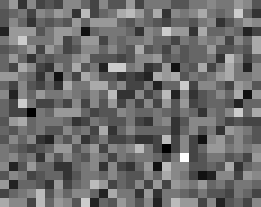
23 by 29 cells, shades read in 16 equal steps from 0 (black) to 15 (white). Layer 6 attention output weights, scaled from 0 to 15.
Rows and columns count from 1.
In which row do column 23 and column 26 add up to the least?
16
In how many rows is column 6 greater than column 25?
10
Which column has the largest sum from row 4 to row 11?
3
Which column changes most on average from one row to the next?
19
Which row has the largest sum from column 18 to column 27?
9
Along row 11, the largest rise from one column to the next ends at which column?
29
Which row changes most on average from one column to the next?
8
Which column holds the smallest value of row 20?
23
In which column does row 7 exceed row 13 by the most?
2
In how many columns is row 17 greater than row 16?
17
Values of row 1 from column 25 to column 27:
7 7 9
